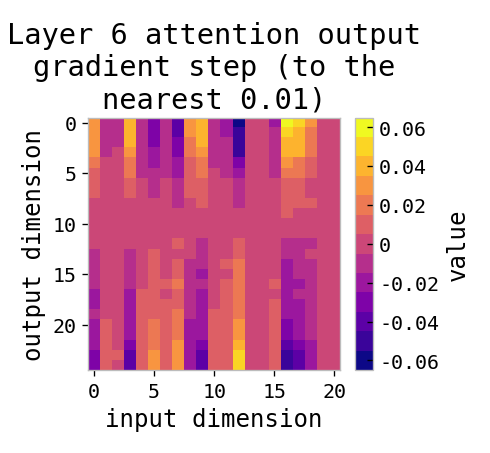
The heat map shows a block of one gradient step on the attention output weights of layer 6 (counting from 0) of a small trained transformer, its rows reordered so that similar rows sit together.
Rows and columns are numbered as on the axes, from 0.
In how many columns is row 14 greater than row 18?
4
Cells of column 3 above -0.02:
17
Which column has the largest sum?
12
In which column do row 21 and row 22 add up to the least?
16
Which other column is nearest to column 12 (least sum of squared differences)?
7
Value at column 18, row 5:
0.01
